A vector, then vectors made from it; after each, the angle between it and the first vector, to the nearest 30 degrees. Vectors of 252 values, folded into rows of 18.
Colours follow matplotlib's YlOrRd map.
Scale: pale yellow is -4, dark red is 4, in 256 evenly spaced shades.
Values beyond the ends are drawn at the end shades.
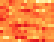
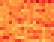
150 degrees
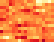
30 degrees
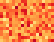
90 degrees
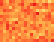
60 degrees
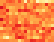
30 degrees
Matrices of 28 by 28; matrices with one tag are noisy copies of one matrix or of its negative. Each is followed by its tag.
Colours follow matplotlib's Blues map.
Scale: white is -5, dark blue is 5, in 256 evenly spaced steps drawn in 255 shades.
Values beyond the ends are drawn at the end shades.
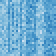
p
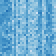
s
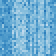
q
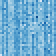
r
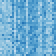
s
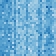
s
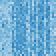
q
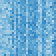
s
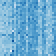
s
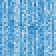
r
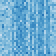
q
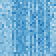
q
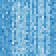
q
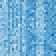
p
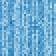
r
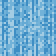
r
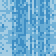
q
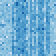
q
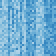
p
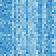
s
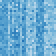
p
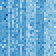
p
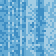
p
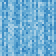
r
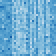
q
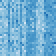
p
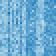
p
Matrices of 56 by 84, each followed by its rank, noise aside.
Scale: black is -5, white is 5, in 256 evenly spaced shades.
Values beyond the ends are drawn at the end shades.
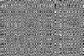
three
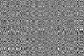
three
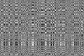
two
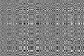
two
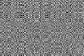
four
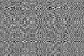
five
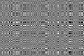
two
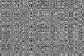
five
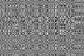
three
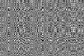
four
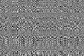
five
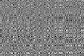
four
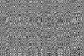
five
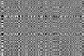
two
